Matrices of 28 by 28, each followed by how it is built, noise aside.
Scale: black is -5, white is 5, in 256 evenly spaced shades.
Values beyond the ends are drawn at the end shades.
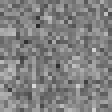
blocks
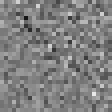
upper triangular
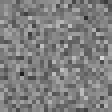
noise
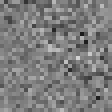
upper triangular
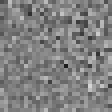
upper triangular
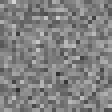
noise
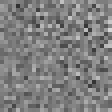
upper triangular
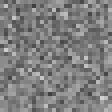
noise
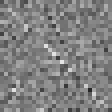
diagonal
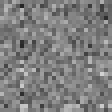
low rank
